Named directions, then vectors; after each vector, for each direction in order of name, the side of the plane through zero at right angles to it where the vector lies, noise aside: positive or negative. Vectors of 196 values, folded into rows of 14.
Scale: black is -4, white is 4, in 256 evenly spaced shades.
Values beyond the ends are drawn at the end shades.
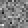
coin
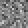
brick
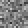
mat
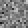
negative, positive, negative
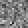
positive, negative, negative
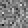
positive, negative, negative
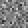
negative, positive, positive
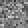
positive, positive, negative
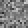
negative, positive, negative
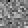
positive, positive, positive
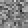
negative, negative, positive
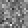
negative, positive, positive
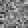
negative, positive, negative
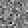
negative, positive, positive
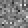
positive, negative, negative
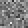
negative, negative, negative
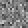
positive, negative, negative
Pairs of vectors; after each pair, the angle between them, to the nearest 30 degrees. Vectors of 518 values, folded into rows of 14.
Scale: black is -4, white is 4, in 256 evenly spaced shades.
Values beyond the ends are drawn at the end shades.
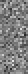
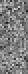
60 degrees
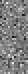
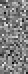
120 degrees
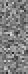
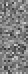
150 degrees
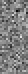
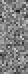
60 degrees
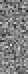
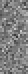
90 degrees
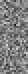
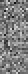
120 degrees
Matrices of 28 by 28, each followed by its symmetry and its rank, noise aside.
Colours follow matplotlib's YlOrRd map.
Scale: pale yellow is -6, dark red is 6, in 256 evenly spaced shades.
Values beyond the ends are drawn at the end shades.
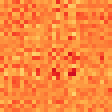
symmetric, rank three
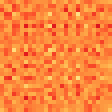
symmetric, rank three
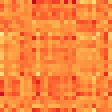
antisymmetric, rank two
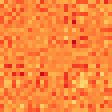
symmetric, rank three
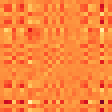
symmetric, rank one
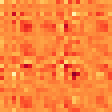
symmetric, rank three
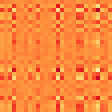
no symmetry, rank one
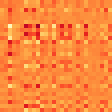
no symmetry, rank two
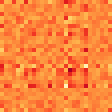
symmetric, rank three
